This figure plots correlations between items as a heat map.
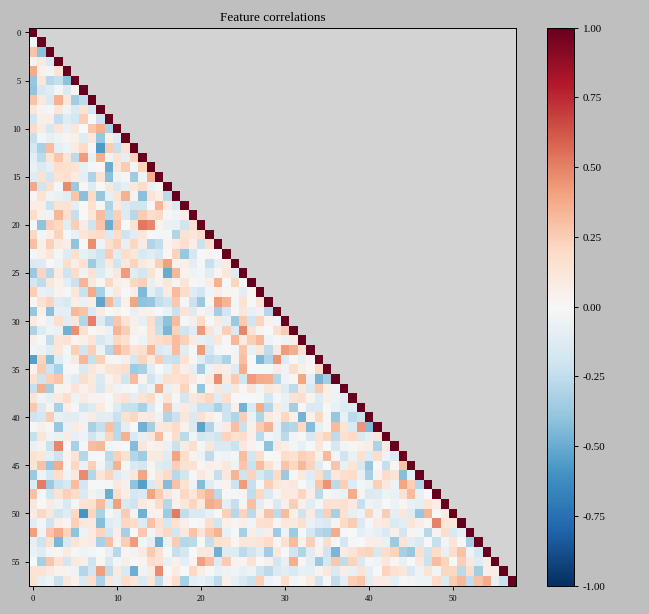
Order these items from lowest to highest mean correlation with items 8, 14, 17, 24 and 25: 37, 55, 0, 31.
0, 37, 55, 31
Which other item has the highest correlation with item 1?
47
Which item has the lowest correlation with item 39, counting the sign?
25
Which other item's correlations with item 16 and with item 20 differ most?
31
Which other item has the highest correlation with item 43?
3
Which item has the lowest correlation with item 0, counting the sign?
34
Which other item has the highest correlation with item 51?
48
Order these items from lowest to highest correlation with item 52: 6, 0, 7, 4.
6, 7, 4, 0
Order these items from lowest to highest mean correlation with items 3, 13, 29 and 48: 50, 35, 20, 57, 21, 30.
50, 35, 57, 30, 21, 20
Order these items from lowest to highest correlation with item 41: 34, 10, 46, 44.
10, 34, 46, 44
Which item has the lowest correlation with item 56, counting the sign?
12
